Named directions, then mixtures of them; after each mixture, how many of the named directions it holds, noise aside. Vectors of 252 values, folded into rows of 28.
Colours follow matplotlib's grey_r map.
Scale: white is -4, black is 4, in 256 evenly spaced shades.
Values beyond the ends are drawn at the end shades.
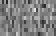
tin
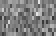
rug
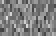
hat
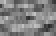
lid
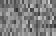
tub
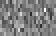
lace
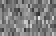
three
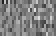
two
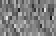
four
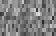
three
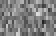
three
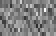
four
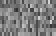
one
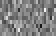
two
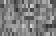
two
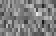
four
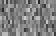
two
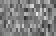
four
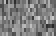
four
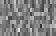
three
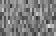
three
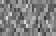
one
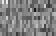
three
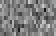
three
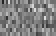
four
